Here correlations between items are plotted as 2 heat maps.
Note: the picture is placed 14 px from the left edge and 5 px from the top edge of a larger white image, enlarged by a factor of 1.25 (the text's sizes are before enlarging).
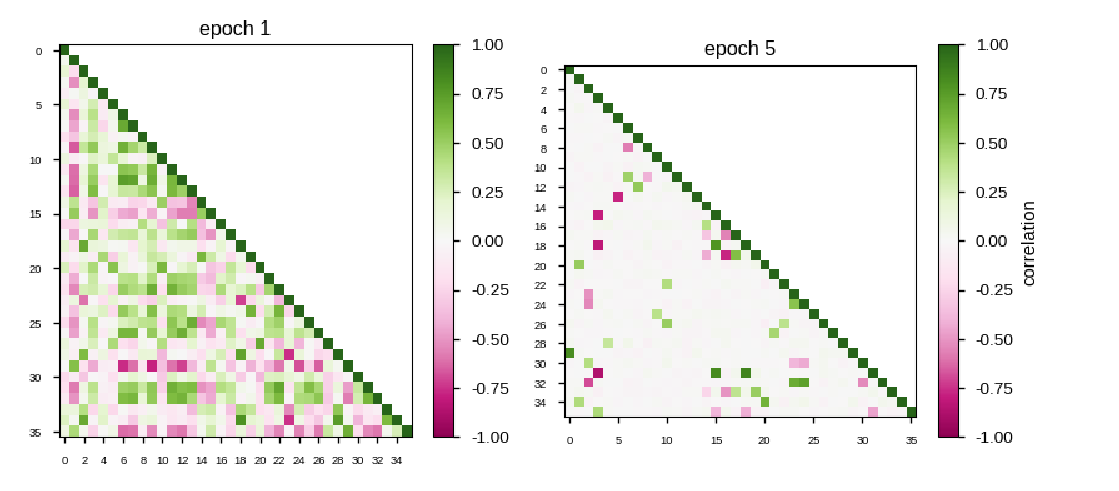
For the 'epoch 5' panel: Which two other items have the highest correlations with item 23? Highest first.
32, 24
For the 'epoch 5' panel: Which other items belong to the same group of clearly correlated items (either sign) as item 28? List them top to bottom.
4
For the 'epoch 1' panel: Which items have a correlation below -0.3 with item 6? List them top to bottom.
1, 15, 29, 35
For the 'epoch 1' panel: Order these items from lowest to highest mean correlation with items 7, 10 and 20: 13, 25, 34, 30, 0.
30, 34, 25, 0, 13
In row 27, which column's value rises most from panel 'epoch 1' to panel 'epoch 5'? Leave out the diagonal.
21
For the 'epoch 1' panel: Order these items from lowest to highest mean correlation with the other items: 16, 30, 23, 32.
23, 30, 16, 32
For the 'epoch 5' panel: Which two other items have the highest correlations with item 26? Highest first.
10, 22
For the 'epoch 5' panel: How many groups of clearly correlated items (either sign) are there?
12
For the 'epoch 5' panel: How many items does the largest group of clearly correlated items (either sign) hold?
5
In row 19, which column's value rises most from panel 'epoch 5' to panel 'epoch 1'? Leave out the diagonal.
14
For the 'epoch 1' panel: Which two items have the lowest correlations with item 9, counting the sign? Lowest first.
29, 1
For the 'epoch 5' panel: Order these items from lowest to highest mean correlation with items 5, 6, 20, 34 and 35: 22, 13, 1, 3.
13, 22, 3, 1
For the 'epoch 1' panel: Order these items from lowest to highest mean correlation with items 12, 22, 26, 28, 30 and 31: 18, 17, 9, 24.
18, 17, 24, 9
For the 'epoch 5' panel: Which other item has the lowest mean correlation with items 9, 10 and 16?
19
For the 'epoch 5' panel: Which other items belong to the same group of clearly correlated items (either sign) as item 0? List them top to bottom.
29
